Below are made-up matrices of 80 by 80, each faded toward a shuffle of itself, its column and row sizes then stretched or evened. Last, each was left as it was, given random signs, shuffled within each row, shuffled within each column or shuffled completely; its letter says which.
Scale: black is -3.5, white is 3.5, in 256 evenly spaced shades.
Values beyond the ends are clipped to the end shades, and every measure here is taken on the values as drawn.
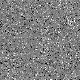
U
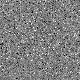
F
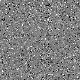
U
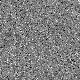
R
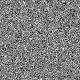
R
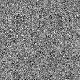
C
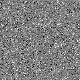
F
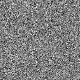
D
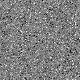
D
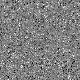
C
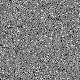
F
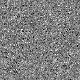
C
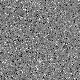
R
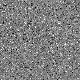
F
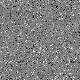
U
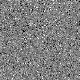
C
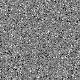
U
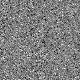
D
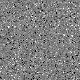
C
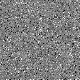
C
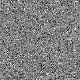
U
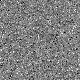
R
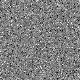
D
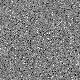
R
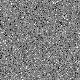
D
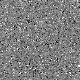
U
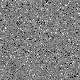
F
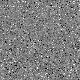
F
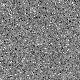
R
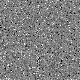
D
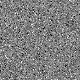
D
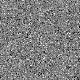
U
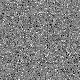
R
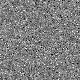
R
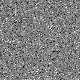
R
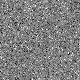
R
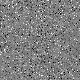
D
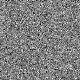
C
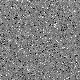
R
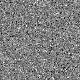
F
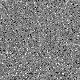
F
